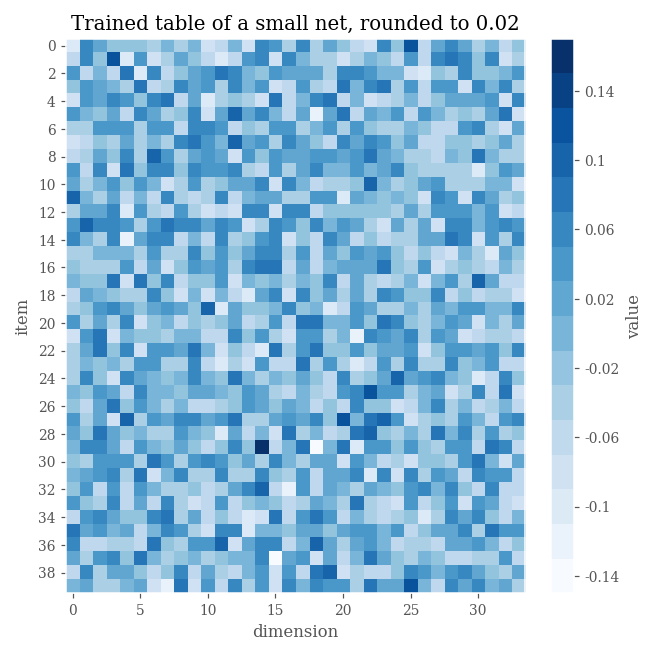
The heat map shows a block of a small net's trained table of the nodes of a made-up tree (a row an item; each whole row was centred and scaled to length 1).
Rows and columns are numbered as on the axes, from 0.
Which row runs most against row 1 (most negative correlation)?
9
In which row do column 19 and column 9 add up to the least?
19
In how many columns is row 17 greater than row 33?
16
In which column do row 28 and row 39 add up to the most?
22
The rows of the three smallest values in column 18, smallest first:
29, 5, 37
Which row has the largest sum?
13
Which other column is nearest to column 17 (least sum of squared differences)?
23
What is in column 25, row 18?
-0.02
